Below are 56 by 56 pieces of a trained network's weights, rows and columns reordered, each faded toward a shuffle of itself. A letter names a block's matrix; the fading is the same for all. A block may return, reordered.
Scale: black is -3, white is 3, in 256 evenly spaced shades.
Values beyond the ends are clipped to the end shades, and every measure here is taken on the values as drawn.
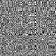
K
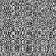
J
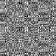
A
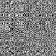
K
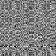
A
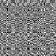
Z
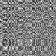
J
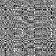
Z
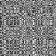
J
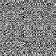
K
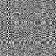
Z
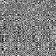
A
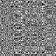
A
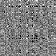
K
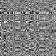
Z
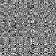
Z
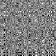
K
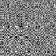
K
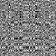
Z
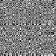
Z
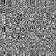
K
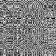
A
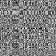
A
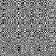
Z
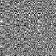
A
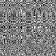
Z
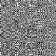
A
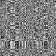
J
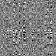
K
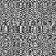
J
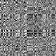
Z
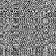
A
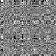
Z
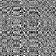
Z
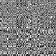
Z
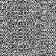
J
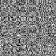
K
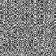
J
